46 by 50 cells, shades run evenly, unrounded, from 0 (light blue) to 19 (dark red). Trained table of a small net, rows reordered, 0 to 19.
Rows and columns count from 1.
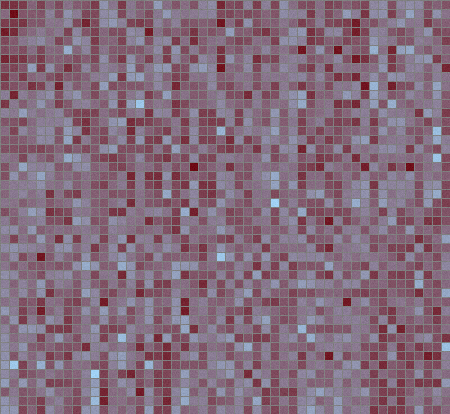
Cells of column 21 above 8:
37
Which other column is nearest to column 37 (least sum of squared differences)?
48
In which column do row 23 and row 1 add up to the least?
43
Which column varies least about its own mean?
32
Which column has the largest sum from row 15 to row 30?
23
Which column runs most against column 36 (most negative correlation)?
9
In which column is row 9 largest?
40
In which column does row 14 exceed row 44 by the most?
21
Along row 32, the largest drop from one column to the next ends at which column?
47
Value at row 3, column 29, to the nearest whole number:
12
